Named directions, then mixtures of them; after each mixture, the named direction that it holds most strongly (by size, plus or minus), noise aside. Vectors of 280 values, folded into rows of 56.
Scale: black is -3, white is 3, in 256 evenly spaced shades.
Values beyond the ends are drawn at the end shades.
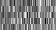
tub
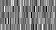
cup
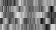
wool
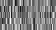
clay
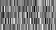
tub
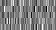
cup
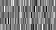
cup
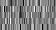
cup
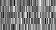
tub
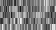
wool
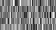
clay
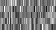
cup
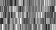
wool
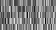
tub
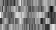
wool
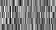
clay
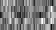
wool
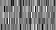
cup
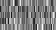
clay
